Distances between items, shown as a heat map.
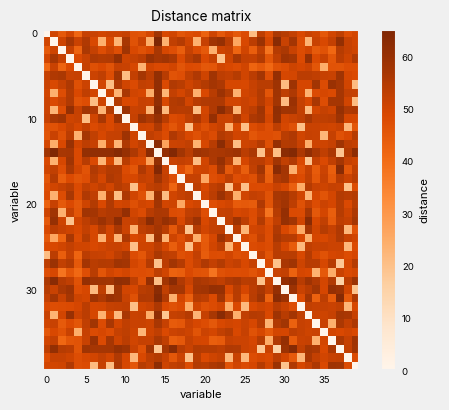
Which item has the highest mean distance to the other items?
14
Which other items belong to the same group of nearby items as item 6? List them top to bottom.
8, 30, 39
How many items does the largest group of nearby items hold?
8
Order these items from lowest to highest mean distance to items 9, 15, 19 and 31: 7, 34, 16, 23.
7, 16, 34, 23
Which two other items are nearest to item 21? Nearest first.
2, 28
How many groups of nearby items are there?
12
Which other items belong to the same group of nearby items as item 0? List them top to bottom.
26
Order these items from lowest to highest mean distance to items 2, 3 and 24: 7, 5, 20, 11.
7, 20, 11, 5
